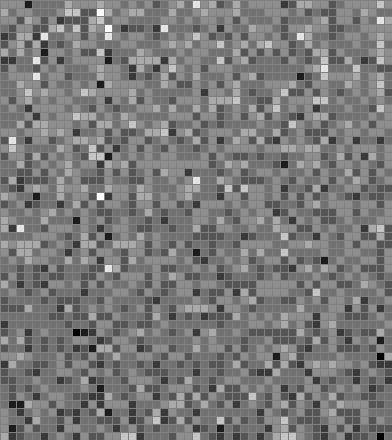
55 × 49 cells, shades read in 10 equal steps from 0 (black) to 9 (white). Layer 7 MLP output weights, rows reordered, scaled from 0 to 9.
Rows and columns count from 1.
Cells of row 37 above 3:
37
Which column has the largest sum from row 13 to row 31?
8
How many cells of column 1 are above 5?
9
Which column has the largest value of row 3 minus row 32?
48
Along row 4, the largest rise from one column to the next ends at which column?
21
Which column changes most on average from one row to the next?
13
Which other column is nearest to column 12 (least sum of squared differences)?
47
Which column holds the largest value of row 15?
10
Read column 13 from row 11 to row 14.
1 5 5 5
